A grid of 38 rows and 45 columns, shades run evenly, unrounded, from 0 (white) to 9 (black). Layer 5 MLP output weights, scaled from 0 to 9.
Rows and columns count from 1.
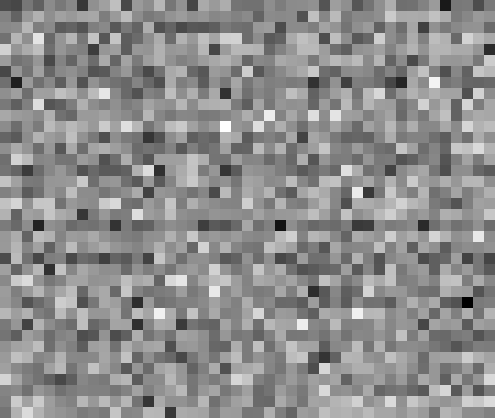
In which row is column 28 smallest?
30
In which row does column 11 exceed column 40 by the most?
8
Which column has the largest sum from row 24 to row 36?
29
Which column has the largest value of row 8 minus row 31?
37
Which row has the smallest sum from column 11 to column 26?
12
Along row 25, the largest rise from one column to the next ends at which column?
5
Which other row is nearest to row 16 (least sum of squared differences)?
31
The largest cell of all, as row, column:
28, 43
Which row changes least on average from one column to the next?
2
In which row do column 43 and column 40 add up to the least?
4
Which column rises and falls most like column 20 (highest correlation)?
34
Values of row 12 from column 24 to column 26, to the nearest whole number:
1 4 3
